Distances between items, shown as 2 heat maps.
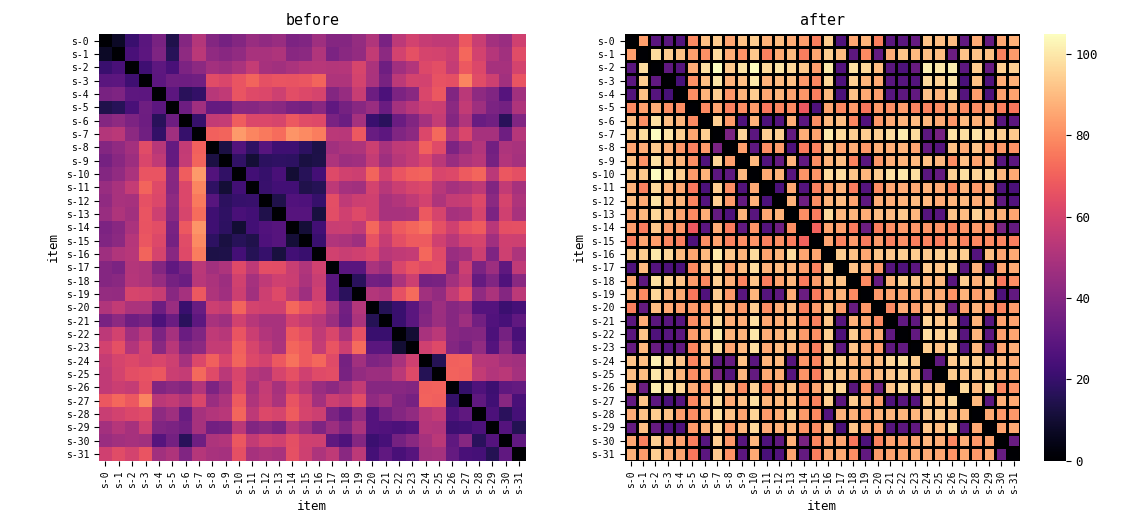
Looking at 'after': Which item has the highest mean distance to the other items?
s-16
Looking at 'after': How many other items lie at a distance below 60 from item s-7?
5
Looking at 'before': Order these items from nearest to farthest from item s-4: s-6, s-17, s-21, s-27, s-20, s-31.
s-6, s-21, s-20, s-17, s-31, s-27
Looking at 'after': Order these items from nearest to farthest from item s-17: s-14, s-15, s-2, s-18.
s-2, s-15, s-14, s-18
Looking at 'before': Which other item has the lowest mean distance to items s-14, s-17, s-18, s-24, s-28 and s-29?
s-30
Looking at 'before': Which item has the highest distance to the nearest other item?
s-17
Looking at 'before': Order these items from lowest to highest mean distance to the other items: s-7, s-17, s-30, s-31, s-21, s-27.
s-21, s-30, s-31, s-17, s-27, s-7
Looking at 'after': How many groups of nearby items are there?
6
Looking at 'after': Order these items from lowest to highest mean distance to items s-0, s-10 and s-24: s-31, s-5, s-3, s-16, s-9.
s-3, s-5, s-31, s-9, s-16
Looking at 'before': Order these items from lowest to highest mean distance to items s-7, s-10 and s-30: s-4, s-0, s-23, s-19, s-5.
s-4, s-5, s-0, s-23, s-19
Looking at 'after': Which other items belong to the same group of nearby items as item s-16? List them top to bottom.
s-28
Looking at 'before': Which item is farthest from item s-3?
s-27
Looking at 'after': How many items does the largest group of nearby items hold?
10
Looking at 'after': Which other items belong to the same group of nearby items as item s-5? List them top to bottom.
s-15
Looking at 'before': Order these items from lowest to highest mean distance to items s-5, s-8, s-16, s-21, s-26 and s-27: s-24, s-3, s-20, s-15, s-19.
s-15, s-20, s-19, s-3, s-24
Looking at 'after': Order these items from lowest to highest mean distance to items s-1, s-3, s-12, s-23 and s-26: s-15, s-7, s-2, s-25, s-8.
s-2, s-15, s-8, s-25, s-7
